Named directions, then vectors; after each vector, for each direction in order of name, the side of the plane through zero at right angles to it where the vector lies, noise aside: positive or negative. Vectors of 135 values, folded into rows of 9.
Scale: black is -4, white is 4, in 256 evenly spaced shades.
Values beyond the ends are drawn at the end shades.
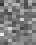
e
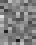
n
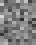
negative, positive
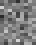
positive, negative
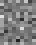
negative, positive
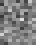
positive, negative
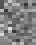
positive, positive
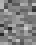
negative, negative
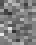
positive, positive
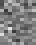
positive, positive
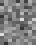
positive, negative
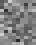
positive, positive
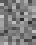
negative, positive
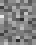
negative, positive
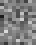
positive, negative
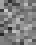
negative, negative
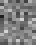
positive, negative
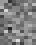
negative, negative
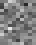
positive, positive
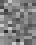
positive, positive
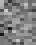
negative, negative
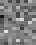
positive, negative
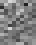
positive, positive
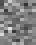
positive, positive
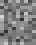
negative, positive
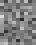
negative, positive
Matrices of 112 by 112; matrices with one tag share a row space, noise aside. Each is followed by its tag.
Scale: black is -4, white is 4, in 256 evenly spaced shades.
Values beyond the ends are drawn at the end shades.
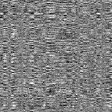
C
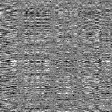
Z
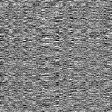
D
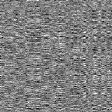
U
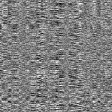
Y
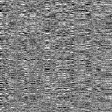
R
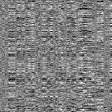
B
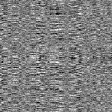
Y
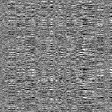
B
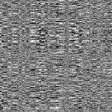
Y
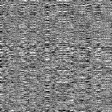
R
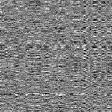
U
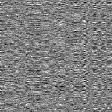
U
